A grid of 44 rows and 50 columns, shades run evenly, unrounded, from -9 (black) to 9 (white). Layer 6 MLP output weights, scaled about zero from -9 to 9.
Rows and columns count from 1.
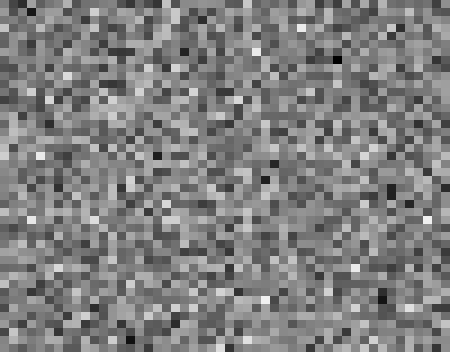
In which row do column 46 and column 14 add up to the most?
39
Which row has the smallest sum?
1
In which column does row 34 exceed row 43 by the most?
15
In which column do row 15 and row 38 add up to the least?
43
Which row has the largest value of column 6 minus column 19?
13
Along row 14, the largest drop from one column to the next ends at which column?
9
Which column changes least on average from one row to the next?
32
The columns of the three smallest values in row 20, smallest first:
18, 44, 8
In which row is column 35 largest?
12
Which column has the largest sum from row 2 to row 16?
20
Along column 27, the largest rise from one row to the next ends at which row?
38
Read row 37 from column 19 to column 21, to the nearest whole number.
1 0 1
